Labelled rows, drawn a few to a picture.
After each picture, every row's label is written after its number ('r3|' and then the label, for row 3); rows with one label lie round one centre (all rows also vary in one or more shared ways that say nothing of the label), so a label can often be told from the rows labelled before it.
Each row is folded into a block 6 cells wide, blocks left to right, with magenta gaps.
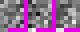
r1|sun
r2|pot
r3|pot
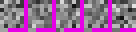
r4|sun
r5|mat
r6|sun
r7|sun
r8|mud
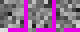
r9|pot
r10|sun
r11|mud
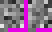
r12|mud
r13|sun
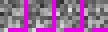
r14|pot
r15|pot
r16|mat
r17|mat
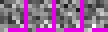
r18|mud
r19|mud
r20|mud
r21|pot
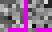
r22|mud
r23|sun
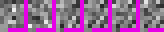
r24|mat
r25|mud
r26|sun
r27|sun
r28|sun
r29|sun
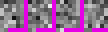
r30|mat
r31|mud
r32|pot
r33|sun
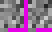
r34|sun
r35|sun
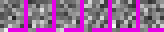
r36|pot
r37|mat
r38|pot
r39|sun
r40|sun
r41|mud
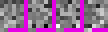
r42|mat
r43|sun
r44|mud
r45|pot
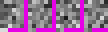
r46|pot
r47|sun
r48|mud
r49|sun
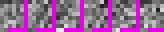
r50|mat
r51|sun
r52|pot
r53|sun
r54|pot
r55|mat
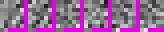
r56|sun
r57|sun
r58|mud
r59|sun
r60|pot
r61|pot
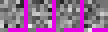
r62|sun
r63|mud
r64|mat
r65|pot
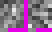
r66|mat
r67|mud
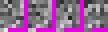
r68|pot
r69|pot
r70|mat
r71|mat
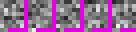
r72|mud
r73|pot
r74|mud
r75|mat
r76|mat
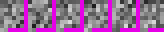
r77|mat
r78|sun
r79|mat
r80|mat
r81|sun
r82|mat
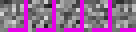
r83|mat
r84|sun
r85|sun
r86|mud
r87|mat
